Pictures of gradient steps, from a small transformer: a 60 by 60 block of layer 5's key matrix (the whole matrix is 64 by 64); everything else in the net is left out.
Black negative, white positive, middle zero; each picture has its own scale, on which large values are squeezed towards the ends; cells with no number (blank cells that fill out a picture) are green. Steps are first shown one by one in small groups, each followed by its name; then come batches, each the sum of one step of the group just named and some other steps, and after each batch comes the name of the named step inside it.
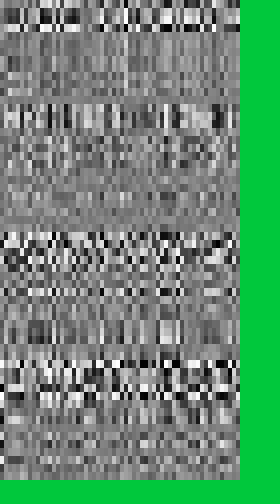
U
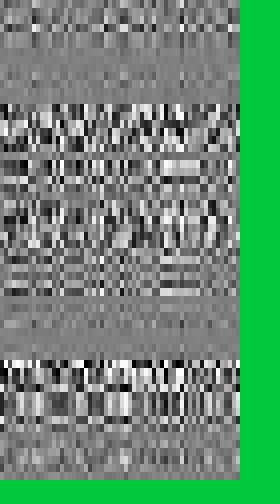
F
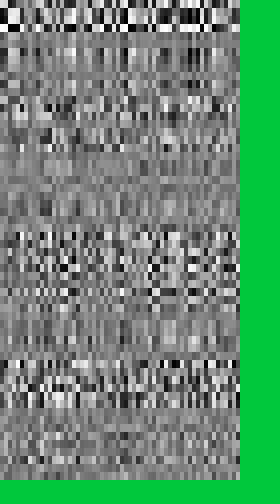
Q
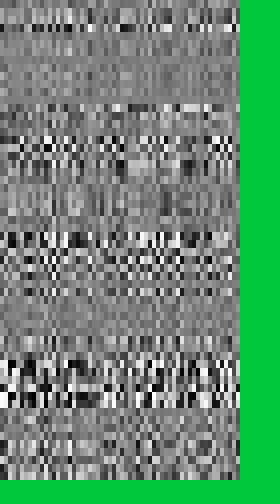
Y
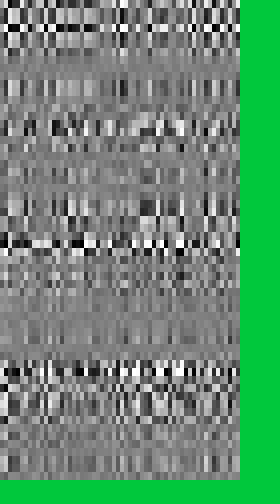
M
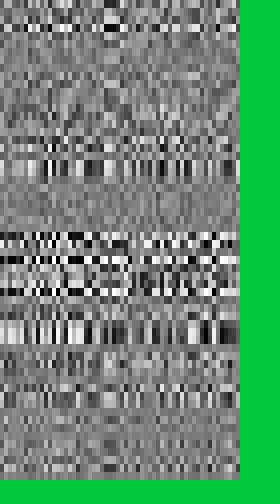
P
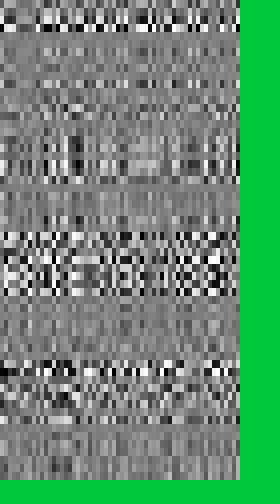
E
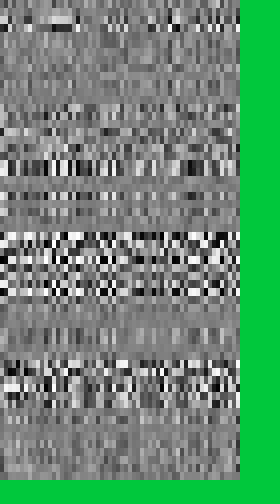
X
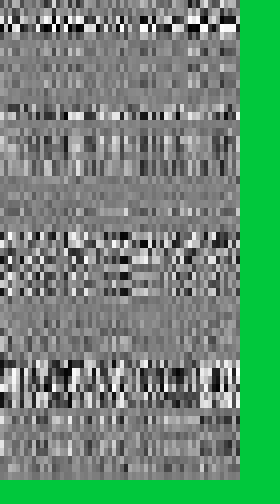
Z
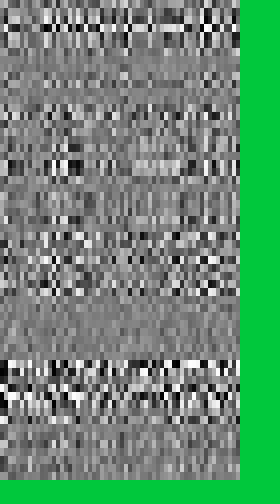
E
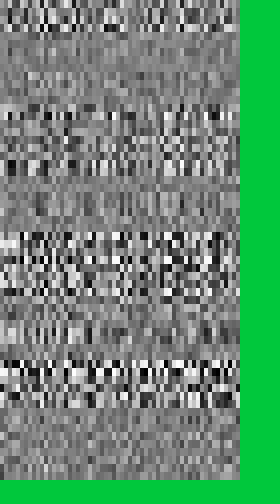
P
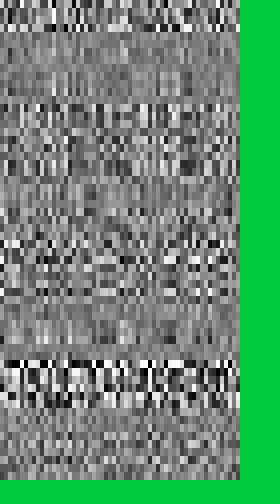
Y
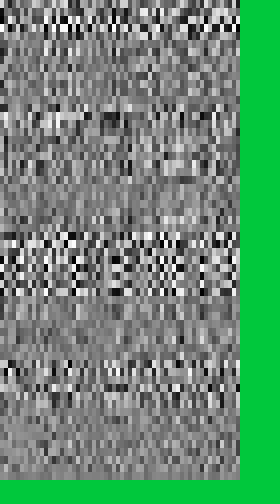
F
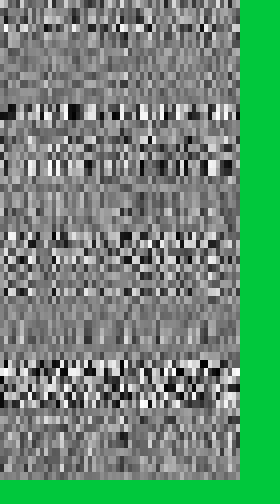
U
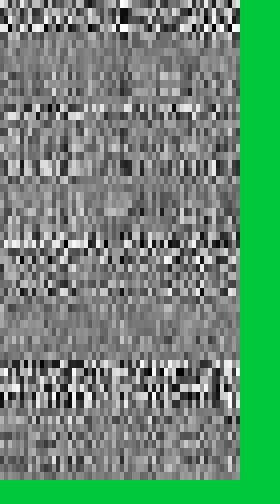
Z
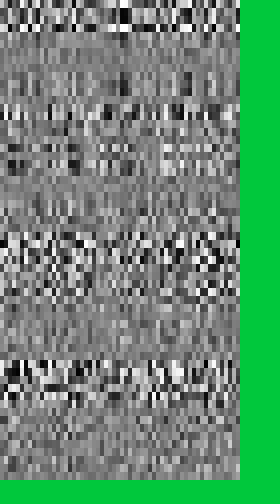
M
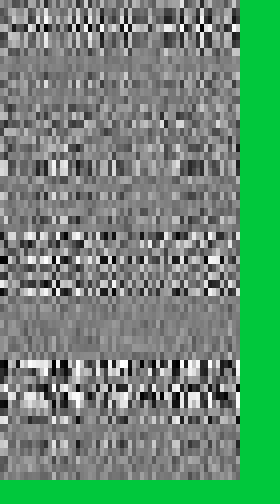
X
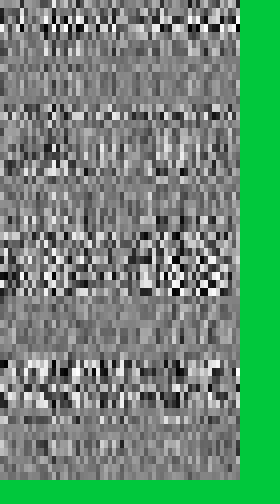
Z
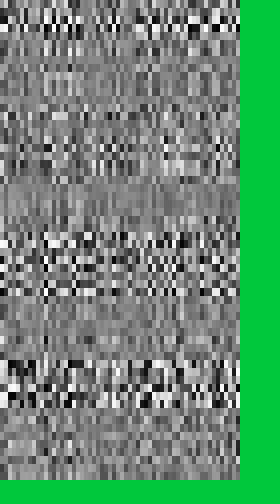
Y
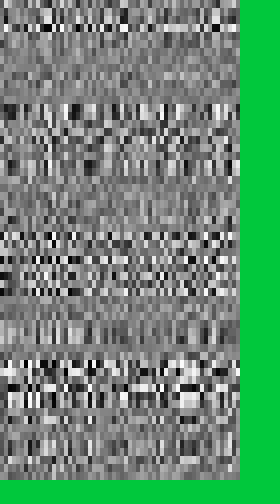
P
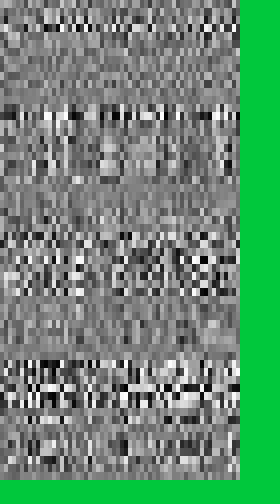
E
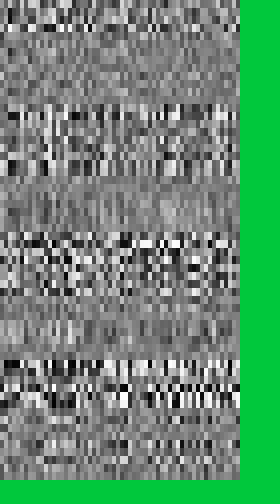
P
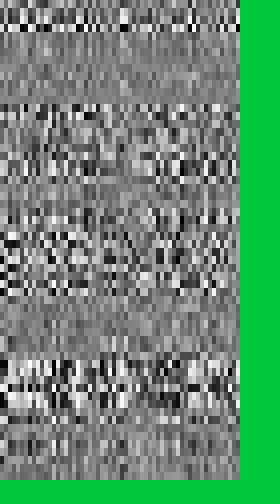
Z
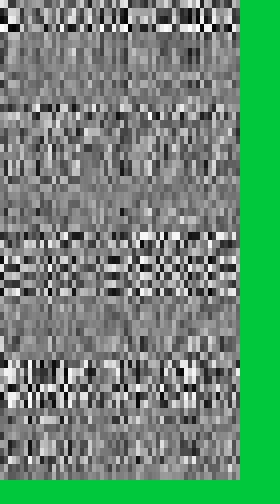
Q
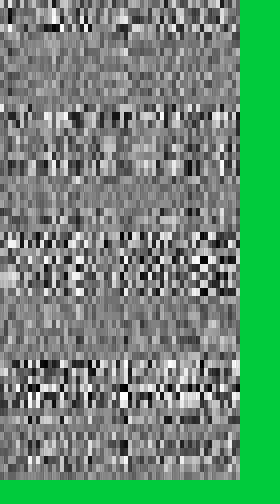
E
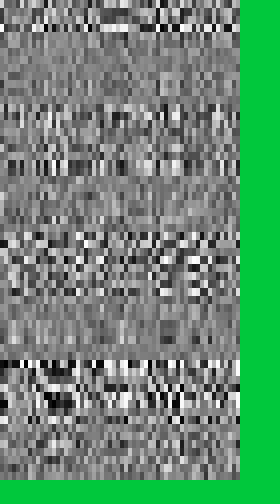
F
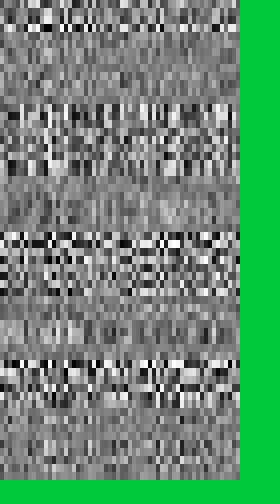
P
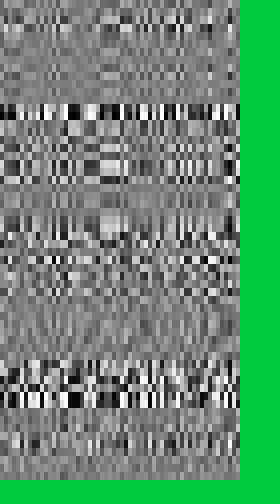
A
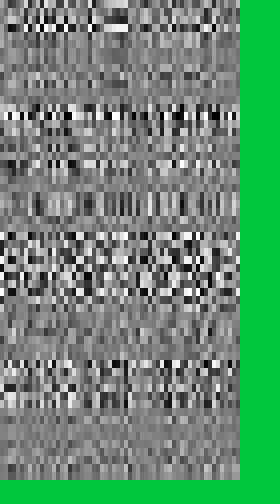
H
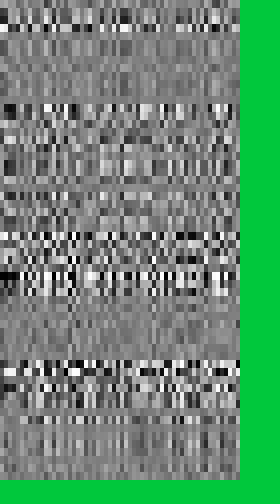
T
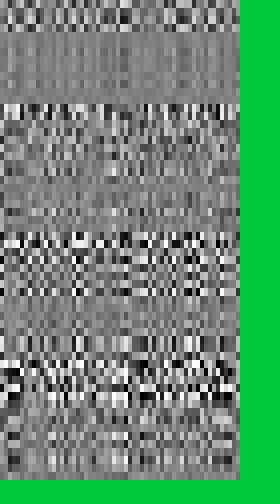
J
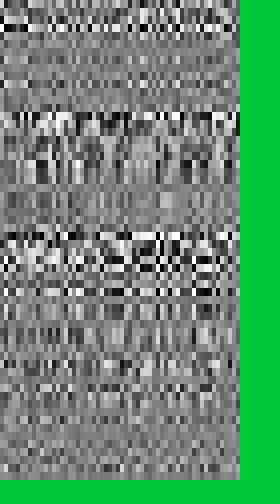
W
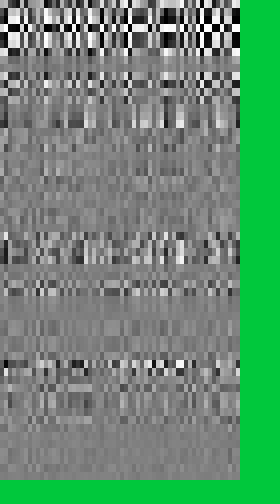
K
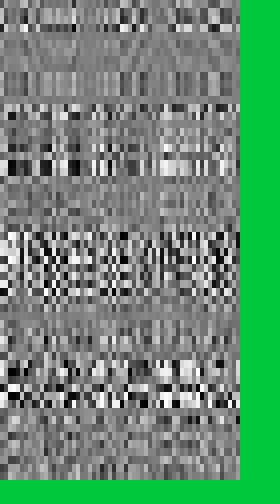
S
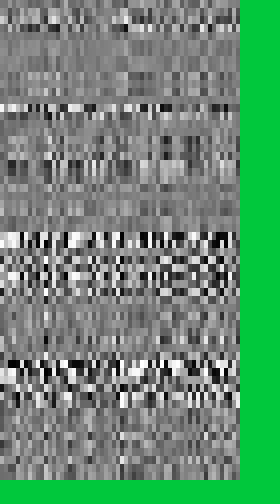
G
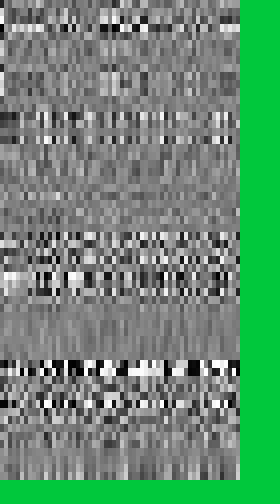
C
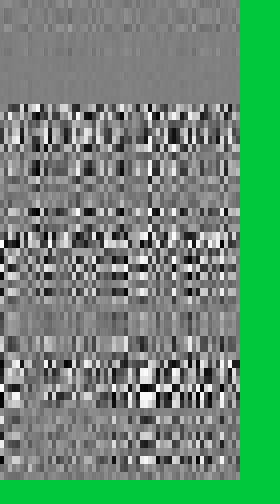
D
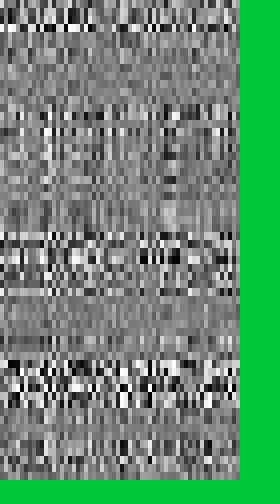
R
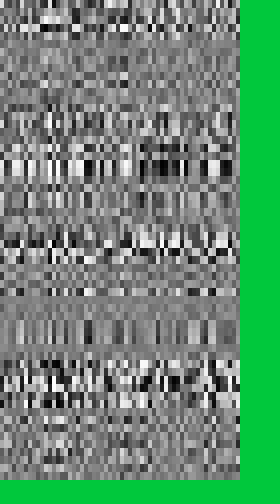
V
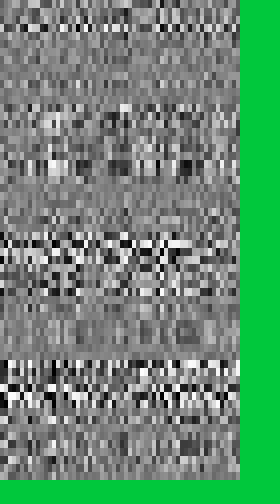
W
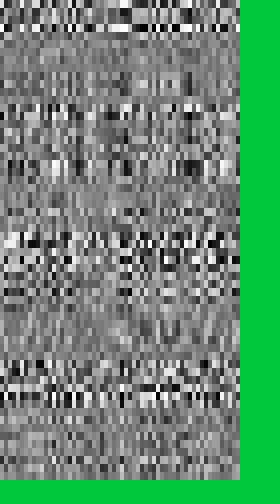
S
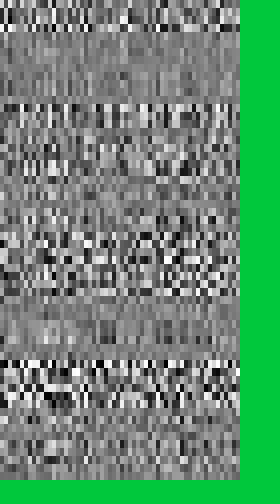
T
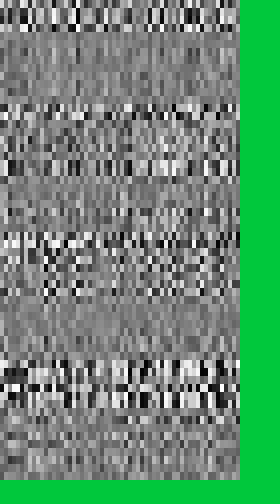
S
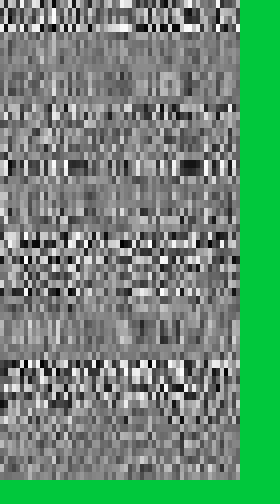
G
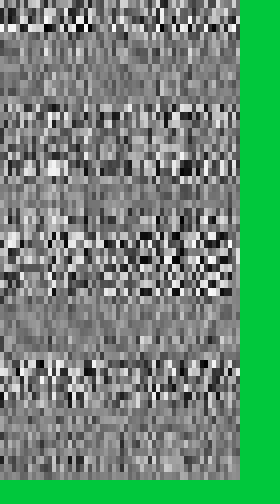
R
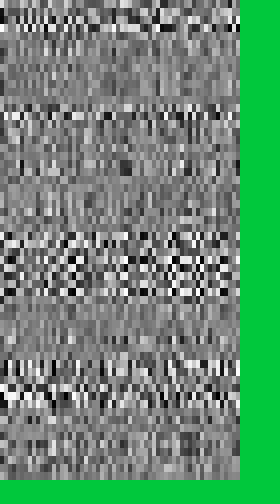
H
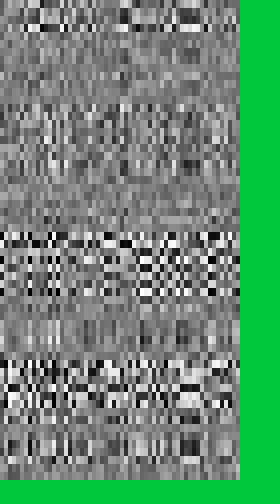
C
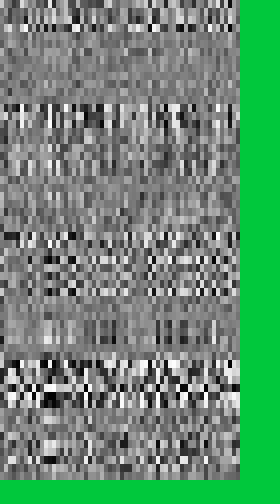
V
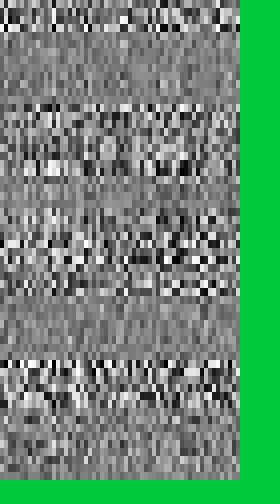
W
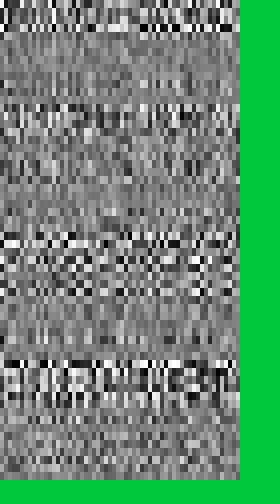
W
